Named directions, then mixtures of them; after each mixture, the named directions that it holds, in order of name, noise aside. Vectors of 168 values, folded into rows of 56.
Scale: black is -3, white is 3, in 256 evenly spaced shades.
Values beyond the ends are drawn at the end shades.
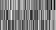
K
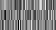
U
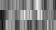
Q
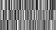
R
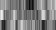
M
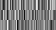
R.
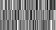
K, R.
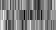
K, Q, R.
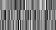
U.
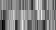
M, Q.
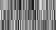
M, U.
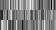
K, M, R.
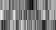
M.
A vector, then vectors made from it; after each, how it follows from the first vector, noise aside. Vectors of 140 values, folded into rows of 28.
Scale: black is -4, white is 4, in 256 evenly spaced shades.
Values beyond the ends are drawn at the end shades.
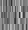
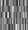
reversed, negated.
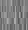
negated, shrunk.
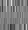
negated, partly zeroed.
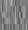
negated, shrunk.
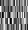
wrapped around, negated, scaled up.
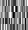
wrapped around, negated, scaled up.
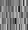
wrapped around.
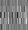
wrapped around, partly zeroed.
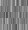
wrapped around, negated, shrunk.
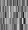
wrapped around, negated.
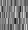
sign-scrambled.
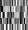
wrapped around, negated, scaled up.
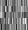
wrapped around, negated.
